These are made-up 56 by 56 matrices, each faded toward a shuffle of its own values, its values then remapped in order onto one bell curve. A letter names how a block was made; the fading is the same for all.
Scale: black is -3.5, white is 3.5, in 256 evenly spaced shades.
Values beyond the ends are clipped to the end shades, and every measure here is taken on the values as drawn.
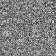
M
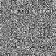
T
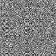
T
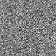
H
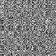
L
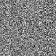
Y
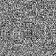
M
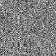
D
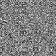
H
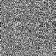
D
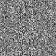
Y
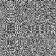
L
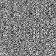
Y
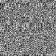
T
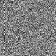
D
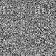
M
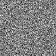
M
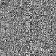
D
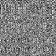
T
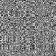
L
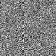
D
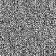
M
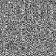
L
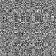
L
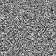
M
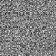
T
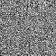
M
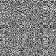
L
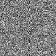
Y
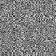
H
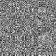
T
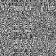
D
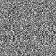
T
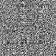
Y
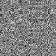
D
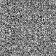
M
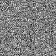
M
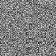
D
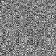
L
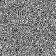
M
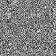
D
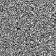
M
